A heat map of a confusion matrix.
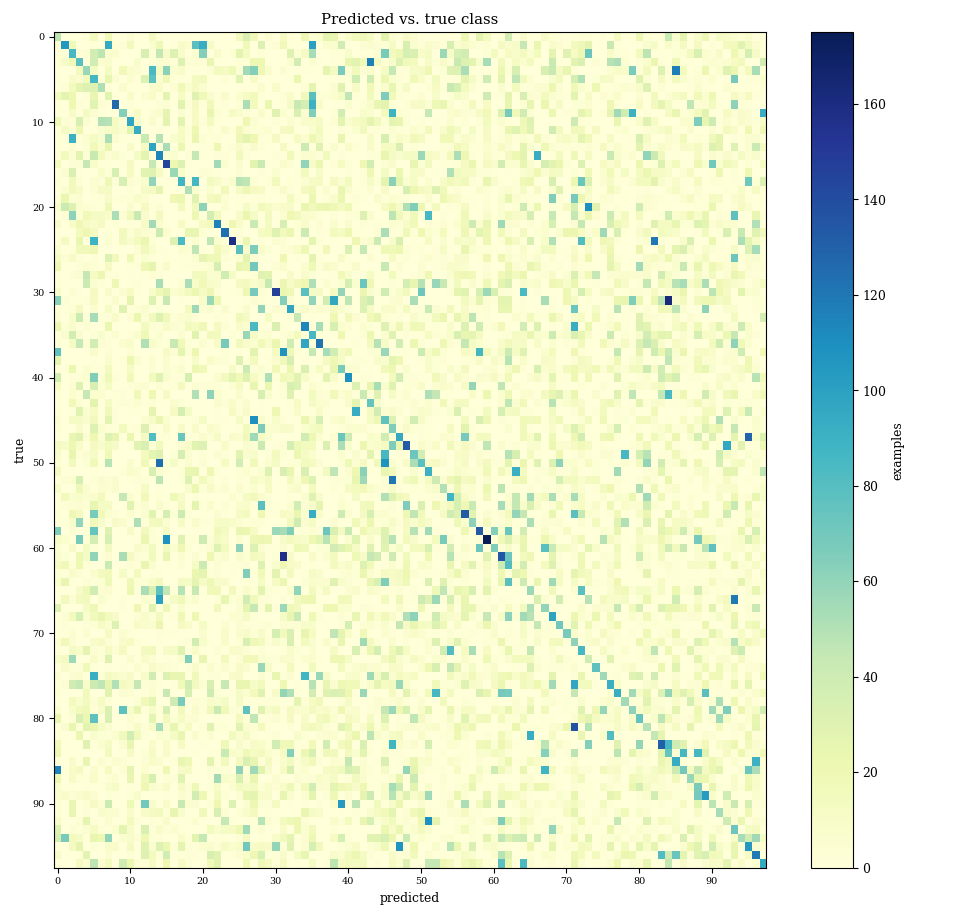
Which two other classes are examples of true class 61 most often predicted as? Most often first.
31, 62
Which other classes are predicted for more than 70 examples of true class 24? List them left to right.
5, 17, 72, 82
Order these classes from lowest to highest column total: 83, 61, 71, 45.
83, 61, 45, 71
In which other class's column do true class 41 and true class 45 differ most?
27
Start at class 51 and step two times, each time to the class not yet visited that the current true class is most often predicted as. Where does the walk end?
26
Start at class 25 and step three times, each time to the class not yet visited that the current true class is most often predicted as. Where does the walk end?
5
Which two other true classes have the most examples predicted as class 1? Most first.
94, 20
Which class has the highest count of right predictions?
59
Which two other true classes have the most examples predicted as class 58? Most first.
37, 60
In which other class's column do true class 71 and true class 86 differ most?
0
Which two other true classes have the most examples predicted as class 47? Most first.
95, 76
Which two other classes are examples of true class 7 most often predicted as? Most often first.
35, 45
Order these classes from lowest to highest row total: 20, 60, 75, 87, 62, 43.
43, 87, 62, 20, 75, 60
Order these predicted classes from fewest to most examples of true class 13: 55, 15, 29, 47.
29, 55, 47, 15
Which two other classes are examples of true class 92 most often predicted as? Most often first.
51, 61
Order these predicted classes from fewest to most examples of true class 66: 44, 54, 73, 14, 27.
44, 27, 54, 73, 14
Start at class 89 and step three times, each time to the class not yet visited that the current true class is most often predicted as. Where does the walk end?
28
